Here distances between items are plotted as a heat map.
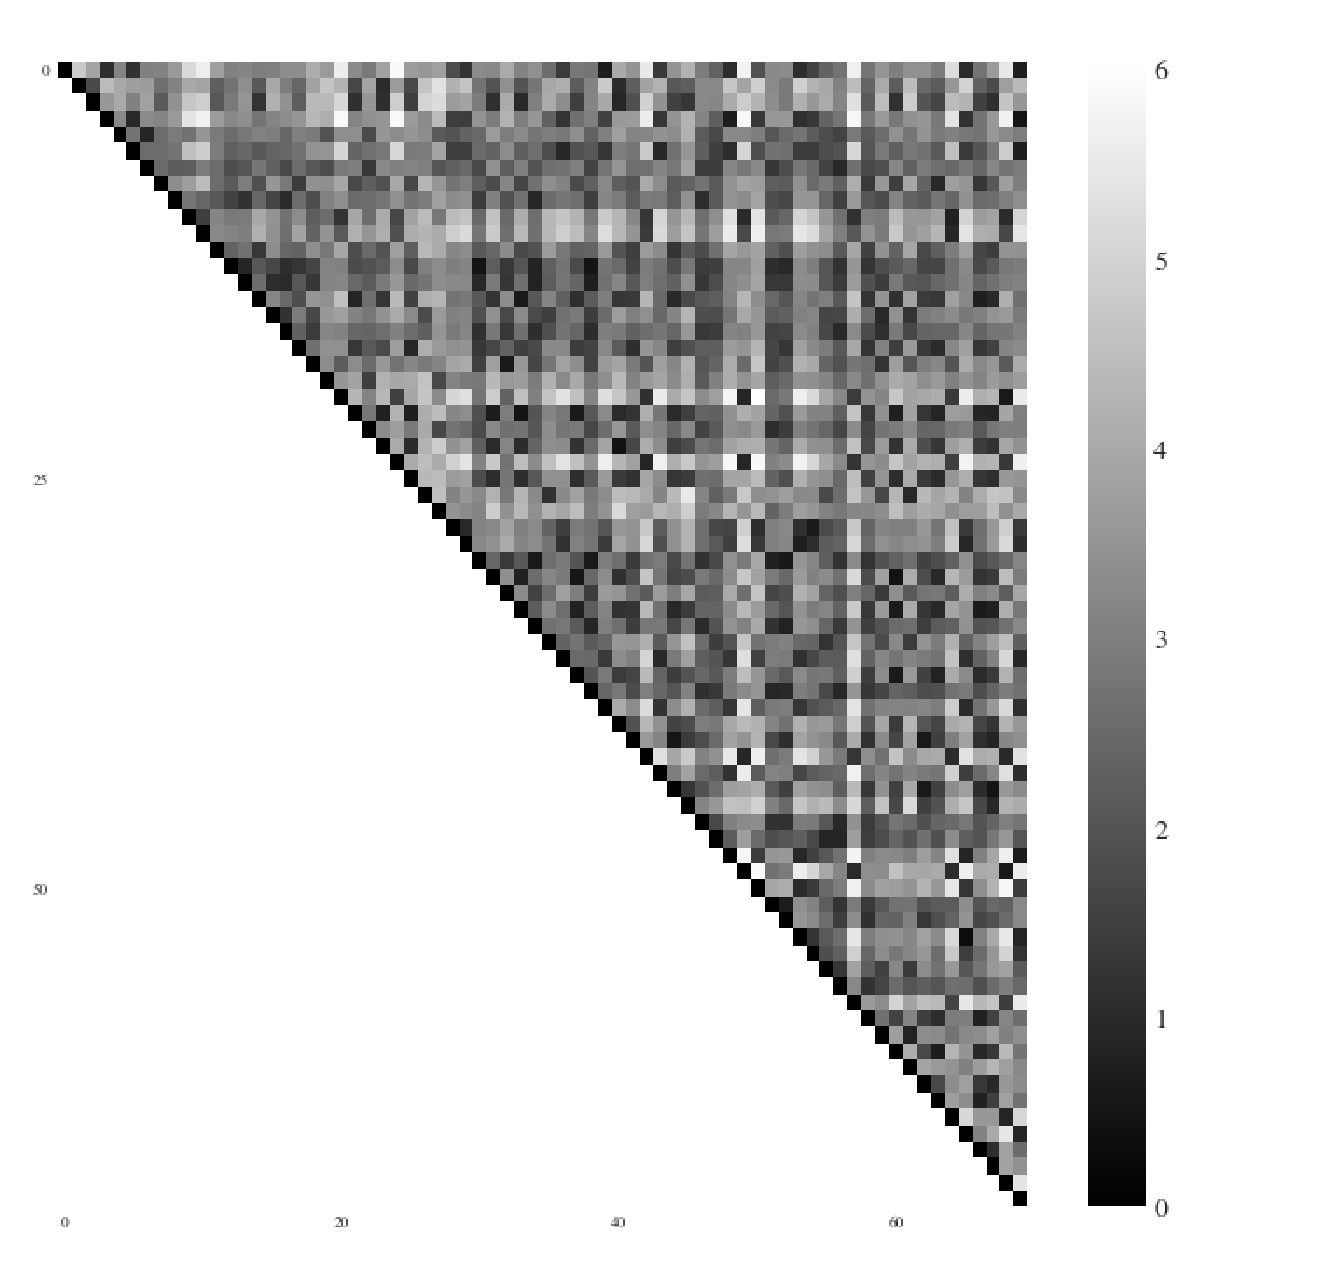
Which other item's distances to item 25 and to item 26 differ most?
45
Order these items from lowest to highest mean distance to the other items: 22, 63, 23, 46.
46, 63, 22, 23
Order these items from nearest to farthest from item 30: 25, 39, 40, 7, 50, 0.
25, 7, 40, 39, 0, 50
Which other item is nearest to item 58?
66
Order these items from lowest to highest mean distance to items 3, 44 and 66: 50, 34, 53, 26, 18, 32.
34, 53, 50, 32, 18, 26
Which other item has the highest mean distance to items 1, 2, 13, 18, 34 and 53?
57
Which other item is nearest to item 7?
63
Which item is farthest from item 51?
50
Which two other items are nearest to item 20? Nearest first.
68, 49
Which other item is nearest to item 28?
54
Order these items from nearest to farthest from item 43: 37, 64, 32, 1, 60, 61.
37, 60, 61, 32, 1, 64
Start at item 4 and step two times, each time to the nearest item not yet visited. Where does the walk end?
56
